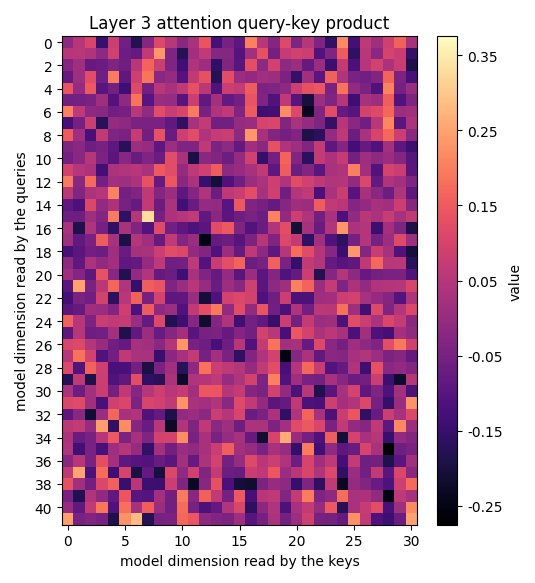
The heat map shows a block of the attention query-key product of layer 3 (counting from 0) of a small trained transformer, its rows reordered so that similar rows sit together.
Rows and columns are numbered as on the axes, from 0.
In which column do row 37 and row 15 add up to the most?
18
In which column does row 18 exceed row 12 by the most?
25
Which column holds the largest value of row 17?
3
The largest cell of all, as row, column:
15, 7
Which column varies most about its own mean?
28
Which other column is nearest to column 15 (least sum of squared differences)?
14
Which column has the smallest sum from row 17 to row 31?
19
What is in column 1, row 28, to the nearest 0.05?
-0.1
